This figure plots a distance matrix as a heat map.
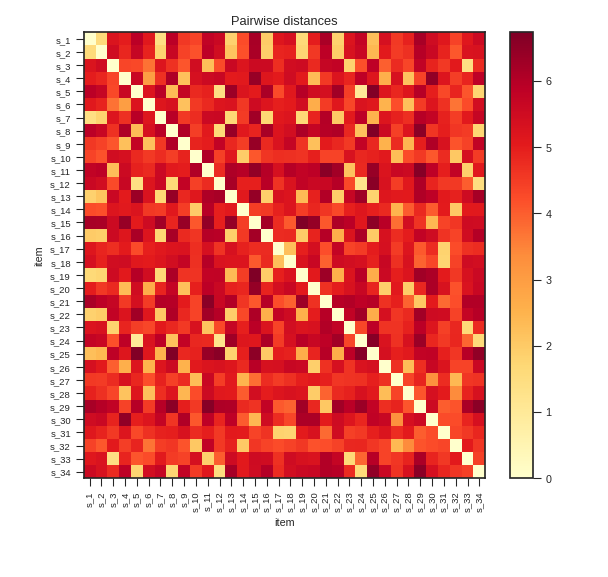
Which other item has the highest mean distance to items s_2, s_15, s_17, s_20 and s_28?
s_11
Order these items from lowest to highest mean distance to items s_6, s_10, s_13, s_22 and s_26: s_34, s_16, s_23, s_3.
s_16, s_3, s_23, s_34
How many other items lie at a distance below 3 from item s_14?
3
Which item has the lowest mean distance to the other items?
s_32
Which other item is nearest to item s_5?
s_24
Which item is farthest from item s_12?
s_25
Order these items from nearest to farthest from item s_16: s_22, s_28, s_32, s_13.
s_13, s_22, s_32, s_28
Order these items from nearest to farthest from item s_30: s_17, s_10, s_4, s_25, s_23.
s_10, s_17, s_23, s_25, s_4
